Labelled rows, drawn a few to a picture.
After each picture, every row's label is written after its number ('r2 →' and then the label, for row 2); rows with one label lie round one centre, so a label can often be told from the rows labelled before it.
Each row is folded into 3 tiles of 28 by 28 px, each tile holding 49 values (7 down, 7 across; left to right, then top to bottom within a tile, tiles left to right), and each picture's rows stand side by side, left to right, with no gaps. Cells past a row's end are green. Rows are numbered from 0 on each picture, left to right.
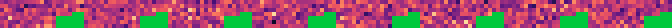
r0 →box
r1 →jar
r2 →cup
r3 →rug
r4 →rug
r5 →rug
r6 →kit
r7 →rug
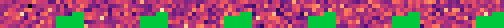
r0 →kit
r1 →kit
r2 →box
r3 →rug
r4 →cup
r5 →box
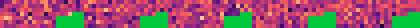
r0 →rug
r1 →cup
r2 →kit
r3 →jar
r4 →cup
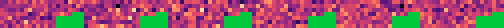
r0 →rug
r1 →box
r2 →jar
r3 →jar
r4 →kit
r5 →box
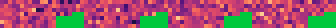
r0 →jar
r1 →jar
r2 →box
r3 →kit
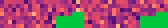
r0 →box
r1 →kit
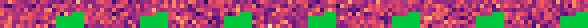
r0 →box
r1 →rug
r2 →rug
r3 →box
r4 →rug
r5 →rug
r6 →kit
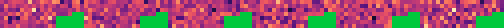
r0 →jar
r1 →jar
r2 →jar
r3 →jar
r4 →kit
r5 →jar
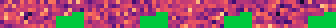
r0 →rug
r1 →kit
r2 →jar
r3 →kit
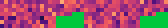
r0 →cup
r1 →jar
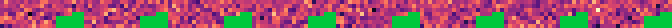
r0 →rug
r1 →kit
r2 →rug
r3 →jar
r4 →jar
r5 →jar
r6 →box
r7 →cup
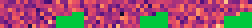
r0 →kit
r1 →kit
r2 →jar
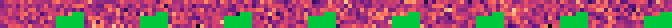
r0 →jar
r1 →box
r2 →kit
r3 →jar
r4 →box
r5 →kit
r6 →cup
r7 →jar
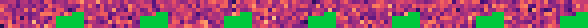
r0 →box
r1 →rug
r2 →rug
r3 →jar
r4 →rug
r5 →jar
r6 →kit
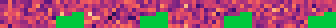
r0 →kit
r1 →rug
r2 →kit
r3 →cup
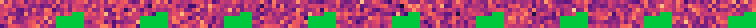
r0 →box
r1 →kit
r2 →rug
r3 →box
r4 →kit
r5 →kit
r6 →rug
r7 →kit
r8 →cup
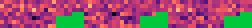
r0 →cup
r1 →rug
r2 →cup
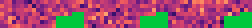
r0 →box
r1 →rug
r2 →jar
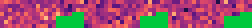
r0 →box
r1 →box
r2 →kit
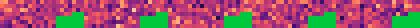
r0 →cup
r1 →kit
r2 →box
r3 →jar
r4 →kit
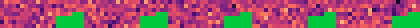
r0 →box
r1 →cup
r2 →kit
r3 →kit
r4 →jar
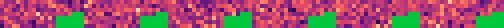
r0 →jar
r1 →cup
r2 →box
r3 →jar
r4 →cup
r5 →jar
